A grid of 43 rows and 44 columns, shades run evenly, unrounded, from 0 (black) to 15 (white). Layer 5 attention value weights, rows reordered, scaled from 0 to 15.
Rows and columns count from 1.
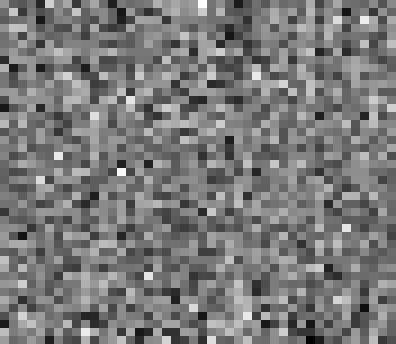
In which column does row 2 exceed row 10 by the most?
2
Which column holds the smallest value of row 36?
29
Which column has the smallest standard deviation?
4
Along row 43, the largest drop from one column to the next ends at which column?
20
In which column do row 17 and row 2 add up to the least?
14
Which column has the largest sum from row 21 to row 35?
36
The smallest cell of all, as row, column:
43, 35
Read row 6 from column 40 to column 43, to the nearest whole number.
6 11 4 7
